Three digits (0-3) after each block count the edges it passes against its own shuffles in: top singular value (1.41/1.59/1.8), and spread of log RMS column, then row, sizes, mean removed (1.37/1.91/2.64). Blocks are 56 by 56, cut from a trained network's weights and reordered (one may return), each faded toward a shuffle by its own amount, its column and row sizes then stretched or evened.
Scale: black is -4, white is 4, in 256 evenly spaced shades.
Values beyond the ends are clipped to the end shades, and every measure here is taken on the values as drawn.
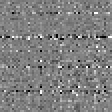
1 1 3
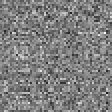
3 1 2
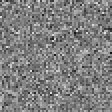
1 0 1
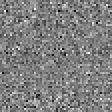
1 0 2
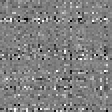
1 2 3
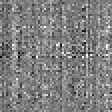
3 1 2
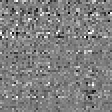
1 2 3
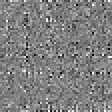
1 2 2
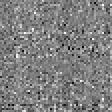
0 0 2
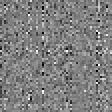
1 3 1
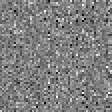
0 2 1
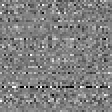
3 0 3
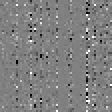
2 3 0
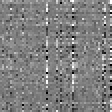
3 3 0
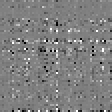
1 2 3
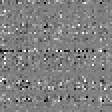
1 2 3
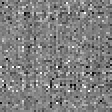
2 0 2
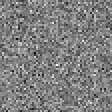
1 1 0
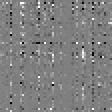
1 3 2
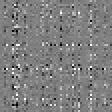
2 3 2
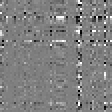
3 3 2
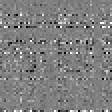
2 2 3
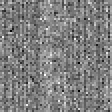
3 1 0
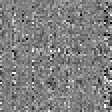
0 3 1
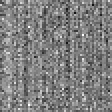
3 1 0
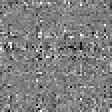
0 2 3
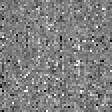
0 1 1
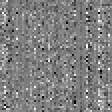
1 3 0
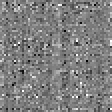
1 1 2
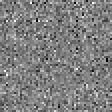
0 1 1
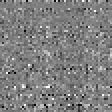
0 0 3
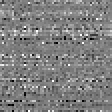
2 1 3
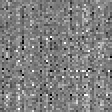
2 2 1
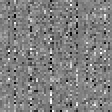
0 3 1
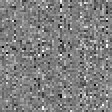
0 3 1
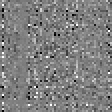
1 3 2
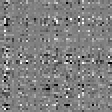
1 3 3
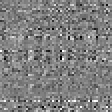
3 1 3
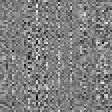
3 3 0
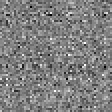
2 1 2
